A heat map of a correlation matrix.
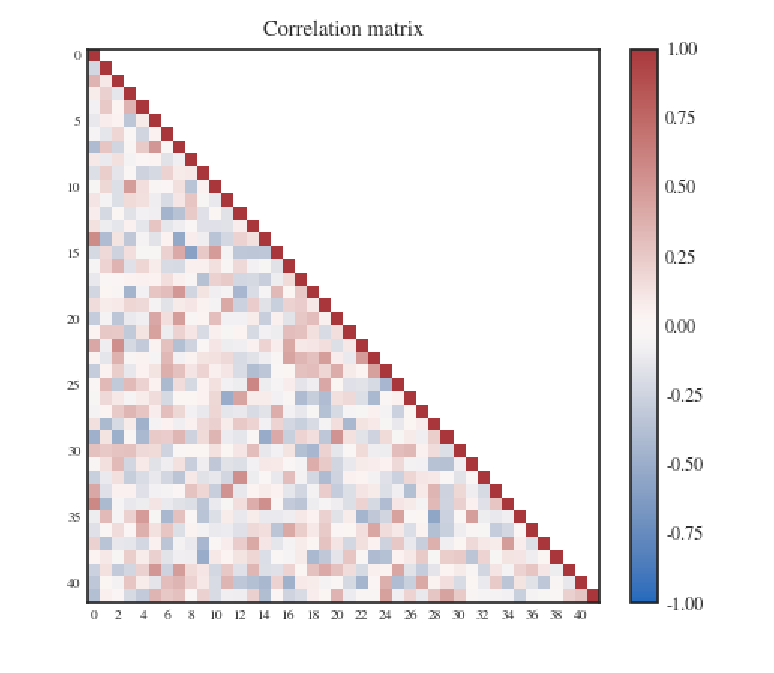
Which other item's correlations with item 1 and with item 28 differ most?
35
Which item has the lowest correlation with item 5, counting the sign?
3
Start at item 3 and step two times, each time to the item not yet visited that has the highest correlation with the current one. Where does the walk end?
15
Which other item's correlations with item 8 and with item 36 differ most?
33
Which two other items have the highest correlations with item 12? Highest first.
32, 26
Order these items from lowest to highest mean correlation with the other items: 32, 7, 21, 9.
32, 9, 21, 7
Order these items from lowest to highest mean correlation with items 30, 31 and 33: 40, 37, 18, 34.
18, 40, 37, 34
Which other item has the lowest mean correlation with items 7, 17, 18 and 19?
12
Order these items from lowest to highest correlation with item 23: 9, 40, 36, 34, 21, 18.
34, 21, 40, 9, 18, 36
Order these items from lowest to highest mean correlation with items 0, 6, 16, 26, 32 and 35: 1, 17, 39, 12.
39, 17, 1, 12
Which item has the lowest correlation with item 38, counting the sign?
9
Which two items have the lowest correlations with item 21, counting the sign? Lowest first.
28, 3
